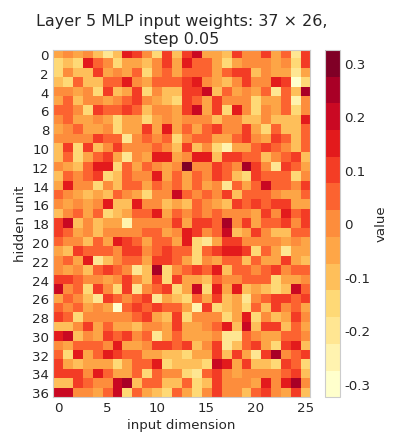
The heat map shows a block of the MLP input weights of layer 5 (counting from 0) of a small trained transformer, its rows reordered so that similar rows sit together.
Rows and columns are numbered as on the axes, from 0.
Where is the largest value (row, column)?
12, 13
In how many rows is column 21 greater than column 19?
14
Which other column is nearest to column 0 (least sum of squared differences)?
1
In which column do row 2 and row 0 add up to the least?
24
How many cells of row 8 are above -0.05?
13
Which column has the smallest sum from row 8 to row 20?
7
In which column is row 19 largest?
17
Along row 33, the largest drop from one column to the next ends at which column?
11
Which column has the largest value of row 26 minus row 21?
23
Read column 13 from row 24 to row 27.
-0.05 -0.05 -0.15 -0.05
